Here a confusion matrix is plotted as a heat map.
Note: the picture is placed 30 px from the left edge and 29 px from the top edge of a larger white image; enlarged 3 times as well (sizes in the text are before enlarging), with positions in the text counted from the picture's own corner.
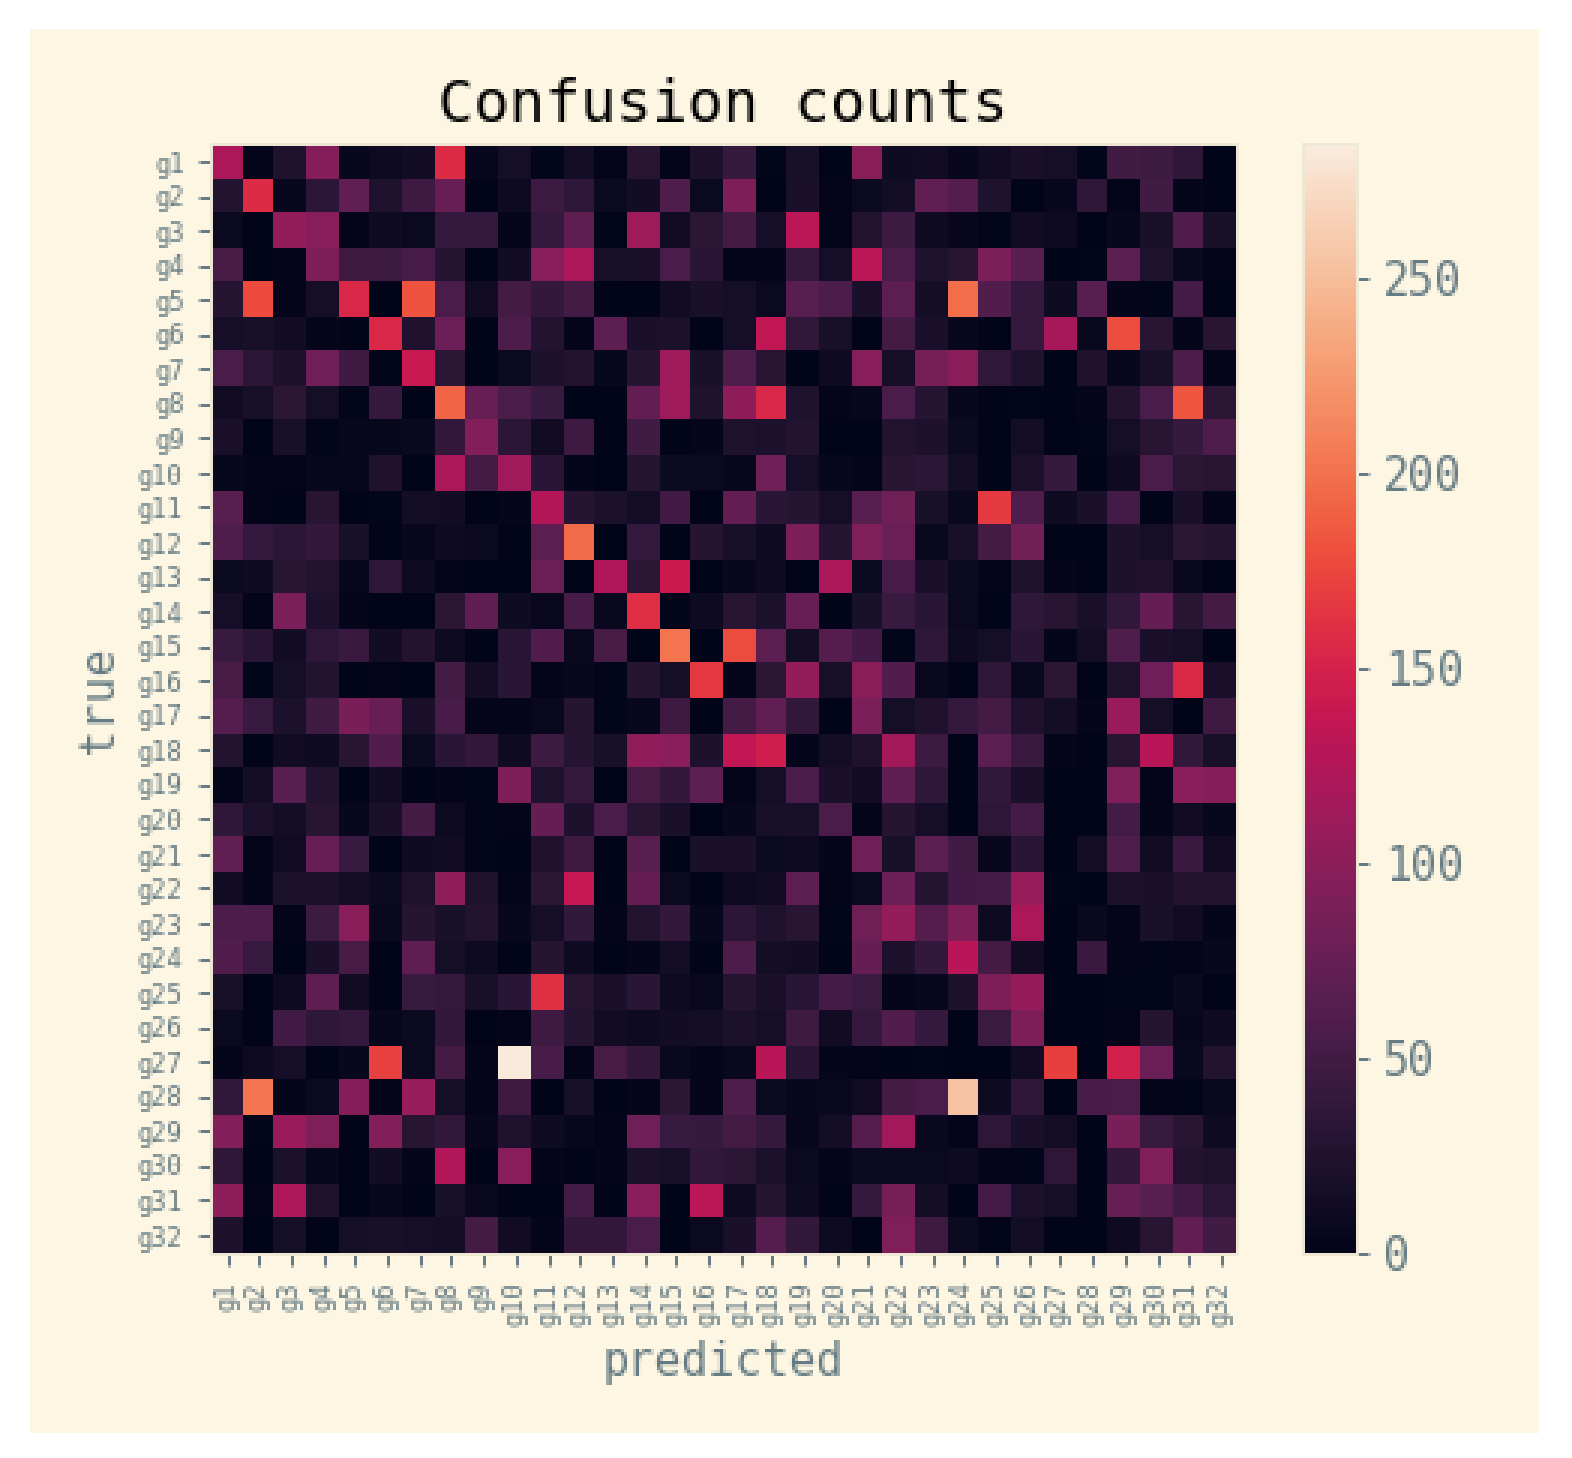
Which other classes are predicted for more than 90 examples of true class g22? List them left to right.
g8, g12, g26
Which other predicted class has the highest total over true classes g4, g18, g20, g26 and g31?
g22
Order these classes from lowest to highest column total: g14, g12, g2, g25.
g2, g25, g12, g14
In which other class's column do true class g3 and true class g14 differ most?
g4
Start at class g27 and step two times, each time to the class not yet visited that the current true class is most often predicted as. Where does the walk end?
g8
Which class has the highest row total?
g5
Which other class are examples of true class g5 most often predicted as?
g24
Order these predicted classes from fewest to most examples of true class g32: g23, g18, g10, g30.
g10, g30, g23, g18
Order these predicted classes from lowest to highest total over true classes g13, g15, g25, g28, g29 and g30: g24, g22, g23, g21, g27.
g27, g23, g21, g22, g24
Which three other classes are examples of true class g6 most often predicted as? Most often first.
g29, g18, g27
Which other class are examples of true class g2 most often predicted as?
g17
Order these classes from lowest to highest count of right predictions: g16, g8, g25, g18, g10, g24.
g25, g10, g24, g18, g16, g8
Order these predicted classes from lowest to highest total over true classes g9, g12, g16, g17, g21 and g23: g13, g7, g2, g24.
g13, g7, g2, g24
